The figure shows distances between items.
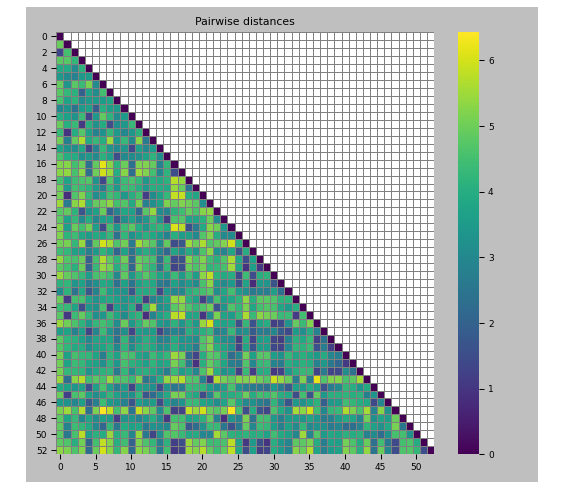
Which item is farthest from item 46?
24
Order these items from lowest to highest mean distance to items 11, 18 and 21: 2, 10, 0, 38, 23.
23, 38, 10, 2, 0
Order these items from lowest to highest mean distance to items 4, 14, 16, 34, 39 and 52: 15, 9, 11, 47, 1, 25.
47, 25, 15, 11, 9, 1
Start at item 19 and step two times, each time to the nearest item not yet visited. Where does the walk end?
40
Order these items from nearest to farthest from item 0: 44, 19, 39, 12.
44, 12, 39, 19
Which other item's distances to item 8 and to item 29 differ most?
26
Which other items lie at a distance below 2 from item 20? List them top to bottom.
1, 12, 33, 35, 45
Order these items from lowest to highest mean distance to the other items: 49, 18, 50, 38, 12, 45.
38, 49, 12, 45, 50, 18
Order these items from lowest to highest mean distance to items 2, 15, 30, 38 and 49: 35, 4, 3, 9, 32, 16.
32, 4, 9, 3, 35, 16
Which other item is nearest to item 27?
31
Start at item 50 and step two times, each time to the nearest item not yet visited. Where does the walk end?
45
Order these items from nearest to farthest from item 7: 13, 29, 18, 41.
41, 18, 29, 13
